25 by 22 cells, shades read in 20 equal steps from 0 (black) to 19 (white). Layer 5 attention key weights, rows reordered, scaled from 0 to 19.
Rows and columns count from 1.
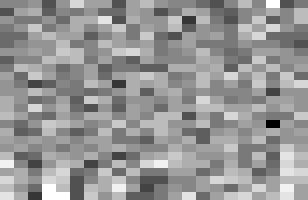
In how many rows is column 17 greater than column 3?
12
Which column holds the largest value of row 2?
22
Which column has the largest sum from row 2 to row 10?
19
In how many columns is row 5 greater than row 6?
9
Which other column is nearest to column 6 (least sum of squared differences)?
11
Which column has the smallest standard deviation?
2
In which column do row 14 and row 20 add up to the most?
21
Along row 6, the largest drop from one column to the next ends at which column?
6
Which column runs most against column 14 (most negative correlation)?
8
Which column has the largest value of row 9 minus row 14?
7
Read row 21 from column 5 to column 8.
14 13 5 9
